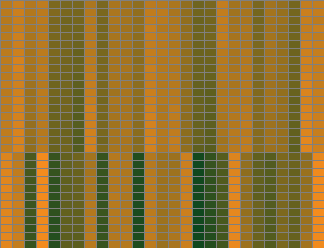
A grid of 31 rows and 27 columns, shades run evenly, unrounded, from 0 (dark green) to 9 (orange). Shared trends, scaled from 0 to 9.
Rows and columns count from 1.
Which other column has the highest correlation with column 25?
7
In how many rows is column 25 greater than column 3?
12
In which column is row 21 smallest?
17
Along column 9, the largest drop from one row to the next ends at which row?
20
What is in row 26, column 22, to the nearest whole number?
4
